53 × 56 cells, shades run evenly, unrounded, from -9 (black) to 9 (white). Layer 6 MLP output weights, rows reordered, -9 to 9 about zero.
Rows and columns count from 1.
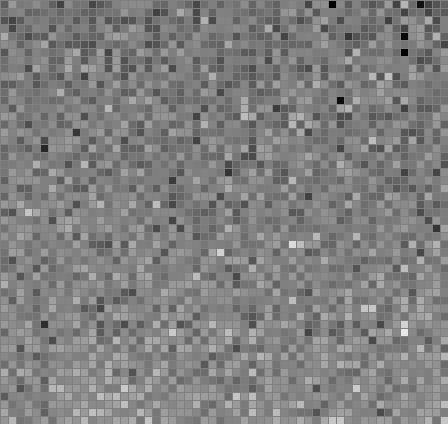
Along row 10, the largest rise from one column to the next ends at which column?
49
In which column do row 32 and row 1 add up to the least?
53
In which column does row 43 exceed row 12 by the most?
20
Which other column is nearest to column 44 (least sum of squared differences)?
24
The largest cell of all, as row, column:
42, 51
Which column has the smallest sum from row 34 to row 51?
6
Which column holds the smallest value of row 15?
25
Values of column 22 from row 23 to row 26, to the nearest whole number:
-5 -1 -3 -4
